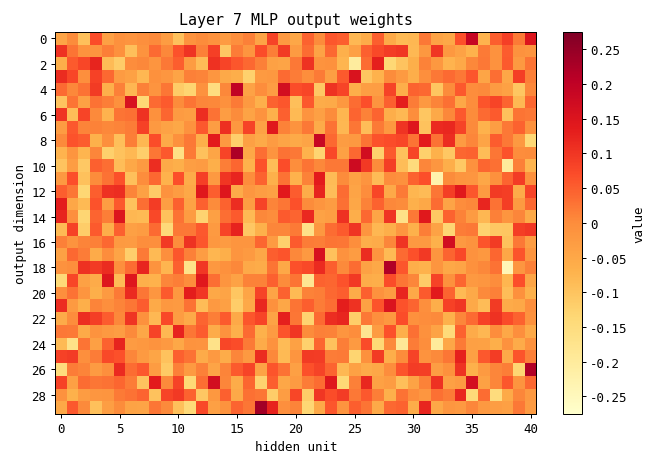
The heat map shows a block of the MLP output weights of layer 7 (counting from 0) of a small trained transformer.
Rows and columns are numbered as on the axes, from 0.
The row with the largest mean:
22
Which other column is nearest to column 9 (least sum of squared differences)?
36
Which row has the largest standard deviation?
9
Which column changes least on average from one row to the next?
16
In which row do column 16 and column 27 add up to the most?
2
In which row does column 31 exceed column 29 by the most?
14
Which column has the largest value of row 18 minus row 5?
7
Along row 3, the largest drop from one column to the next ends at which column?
26
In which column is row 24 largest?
5
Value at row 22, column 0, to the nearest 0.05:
-0.05
